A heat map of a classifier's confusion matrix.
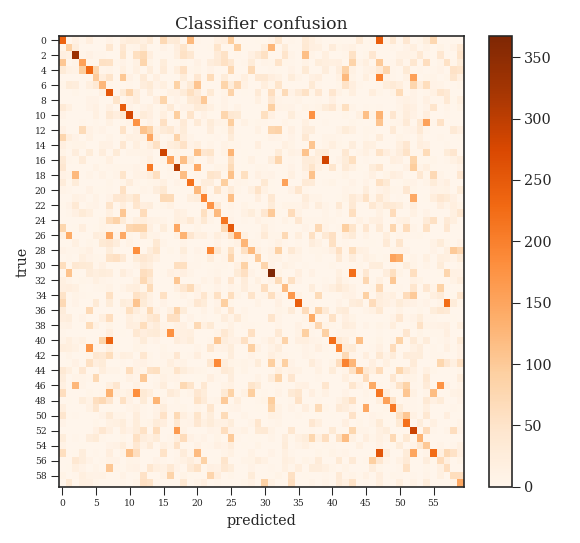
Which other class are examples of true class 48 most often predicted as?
14
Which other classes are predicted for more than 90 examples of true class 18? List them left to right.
2, 25, 37
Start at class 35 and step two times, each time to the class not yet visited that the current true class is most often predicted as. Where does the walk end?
7
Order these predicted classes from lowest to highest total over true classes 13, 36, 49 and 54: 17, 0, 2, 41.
2, 41, 0, 17
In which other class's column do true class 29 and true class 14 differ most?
49
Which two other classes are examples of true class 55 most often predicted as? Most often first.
47, 52
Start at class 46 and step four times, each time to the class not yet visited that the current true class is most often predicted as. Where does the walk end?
17
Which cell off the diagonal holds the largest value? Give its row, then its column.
16, 39
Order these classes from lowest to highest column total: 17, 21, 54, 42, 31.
21, 54, 42, 31, 17
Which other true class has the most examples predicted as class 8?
24
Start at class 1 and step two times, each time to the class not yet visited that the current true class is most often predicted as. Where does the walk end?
43
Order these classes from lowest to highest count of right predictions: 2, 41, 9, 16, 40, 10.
16, 41, 40, 9, 10, 2
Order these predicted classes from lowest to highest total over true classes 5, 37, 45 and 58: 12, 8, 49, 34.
8, 49, 34, 12
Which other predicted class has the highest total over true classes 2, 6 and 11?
54
